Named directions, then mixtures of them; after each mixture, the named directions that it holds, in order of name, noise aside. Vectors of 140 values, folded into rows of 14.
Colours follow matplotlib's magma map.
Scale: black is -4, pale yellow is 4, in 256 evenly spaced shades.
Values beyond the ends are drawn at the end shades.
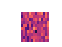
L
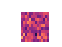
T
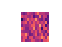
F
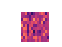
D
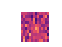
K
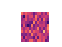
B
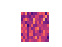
B, D, K.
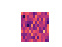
B.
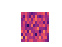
B, D, T.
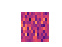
B, D, T.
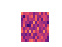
B.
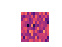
B, D.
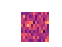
B.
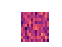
K, L, T.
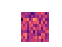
D, F.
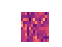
D, T.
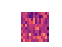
D, K, T.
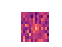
K.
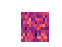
T.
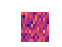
B.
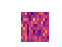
D.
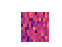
L.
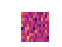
F, L.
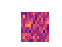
B.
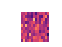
D, K.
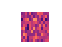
D, F, L.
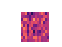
D.
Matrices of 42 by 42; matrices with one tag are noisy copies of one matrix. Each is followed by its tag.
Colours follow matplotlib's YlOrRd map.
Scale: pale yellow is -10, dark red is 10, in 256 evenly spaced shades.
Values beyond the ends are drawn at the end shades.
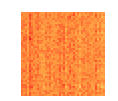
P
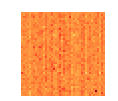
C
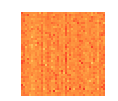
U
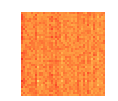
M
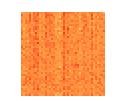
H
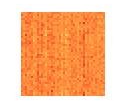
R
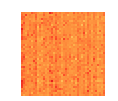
M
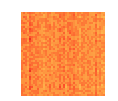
P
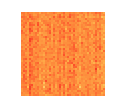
P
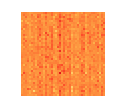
C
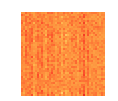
R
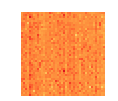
P
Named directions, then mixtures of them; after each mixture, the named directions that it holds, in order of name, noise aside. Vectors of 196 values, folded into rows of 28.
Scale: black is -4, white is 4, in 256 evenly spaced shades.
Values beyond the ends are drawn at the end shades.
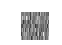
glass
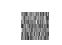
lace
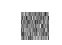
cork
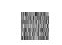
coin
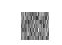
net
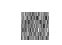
net.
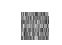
coin.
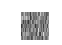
glass, net.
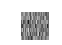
cork, glass, lace.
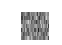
glass, lace, net.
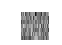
coin, cork.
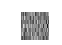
coin.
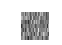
glass, lace, net.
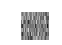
cork, glass, lace.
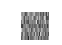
lace.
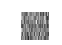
lace.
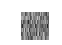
cork, glass, lace.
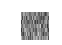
cork.
